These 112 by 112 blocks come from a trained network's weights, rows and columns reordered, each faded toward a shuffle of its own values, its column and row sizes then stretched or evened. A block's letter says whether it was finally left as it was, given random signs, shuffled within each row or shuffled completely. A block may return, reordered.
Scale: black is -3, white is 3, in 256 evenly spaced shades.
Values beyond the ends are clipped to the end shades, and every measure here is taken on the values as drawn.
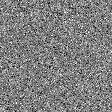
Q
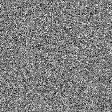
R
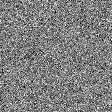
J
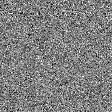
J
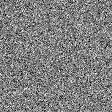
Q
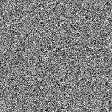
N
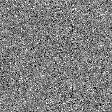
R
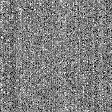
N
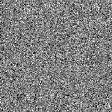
N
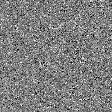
R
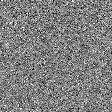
J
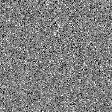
R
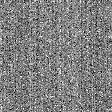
N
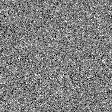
J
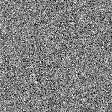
Q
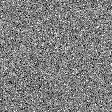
Q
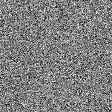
J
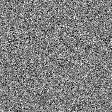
J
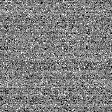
N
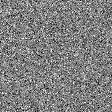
J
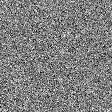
Q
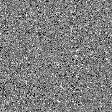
R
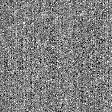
N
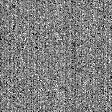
N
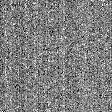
N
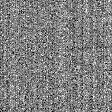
N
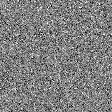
J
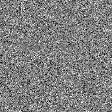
R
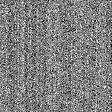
N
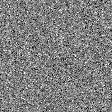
Q
